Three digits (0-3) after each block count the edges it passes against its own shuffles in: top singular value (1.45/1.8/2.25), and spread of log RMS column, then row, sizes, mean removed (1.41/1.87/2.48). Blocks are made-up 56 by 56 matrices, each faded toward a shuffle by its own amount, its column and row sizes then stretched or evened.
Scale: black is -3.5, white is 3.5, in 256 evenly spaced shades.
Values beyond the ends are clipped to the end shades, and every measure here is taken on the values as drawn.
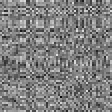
3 1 2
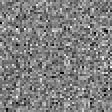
2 1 1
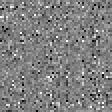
1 2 1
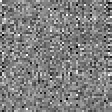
2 2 0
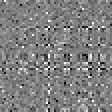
3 2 2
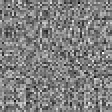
2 0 1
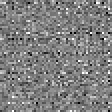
2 1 3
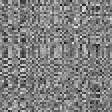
3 2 0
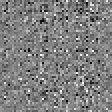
1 3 2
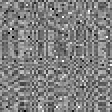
3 0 0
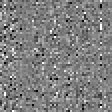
0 3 0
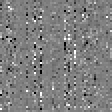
0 3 0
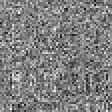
2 1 0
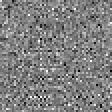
2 0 1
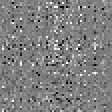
0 3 2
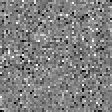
0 1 0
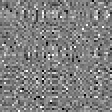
3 1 1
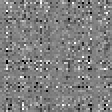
1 3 3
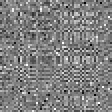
3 1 0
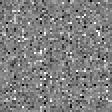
0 2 1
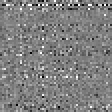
2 1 3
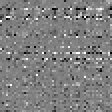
3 2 3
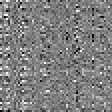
2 3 0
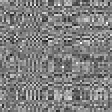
3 0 3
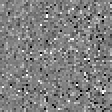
0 2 0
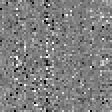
1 2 0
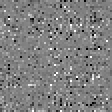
1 2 2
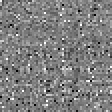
1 1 1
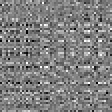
3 1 3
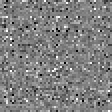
0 2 3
